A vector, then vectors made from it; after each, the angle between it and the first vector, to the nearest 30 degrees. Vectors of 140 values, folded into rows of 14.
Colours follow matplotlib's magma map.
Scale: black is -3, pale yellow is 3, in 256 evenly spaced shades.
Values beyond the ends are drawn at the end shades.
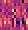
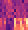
60 degrees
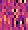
30 degrees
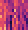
120 degrees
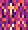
120 degrees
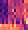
60 degrees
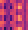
90 degrees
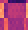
90 degrees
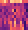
60 degrees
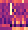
120 degrees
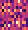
120 degrees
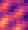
90 degrees
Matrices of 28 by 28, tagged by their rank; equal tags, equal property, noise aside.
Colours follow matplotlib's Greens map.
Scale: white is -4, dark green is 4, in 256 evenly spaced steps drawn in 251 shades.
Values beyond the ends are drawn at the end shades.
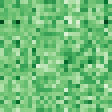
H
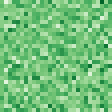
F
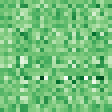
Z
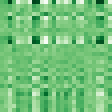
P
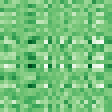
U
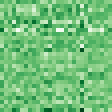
Z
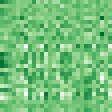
Z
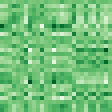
U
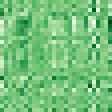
Z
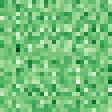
H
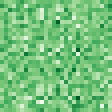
F
